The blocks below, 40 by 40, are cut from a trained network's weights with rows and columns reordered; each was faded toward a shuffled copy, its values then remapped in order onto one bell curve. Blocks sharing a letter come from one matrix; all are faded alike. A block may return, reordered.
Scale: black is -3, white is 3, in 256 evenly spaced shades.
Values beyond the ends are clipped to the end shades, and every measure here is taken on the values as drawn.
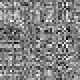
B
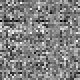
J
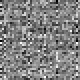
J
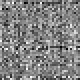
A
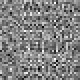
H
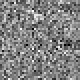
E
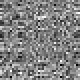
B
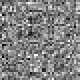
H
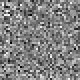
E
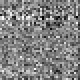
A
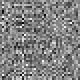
B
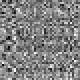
H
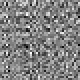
B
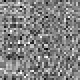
H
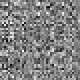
B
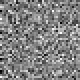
H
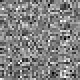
B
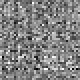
A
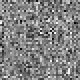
E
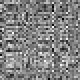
B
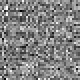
H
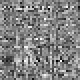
A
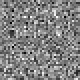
E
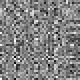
B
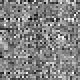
A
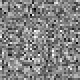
E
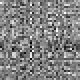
B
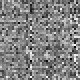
J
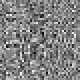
H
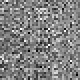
H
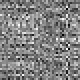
B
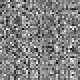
H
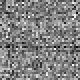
J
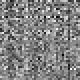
A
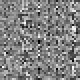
J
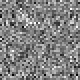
E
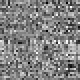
B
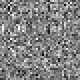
E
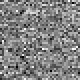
E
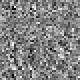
E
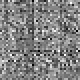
A
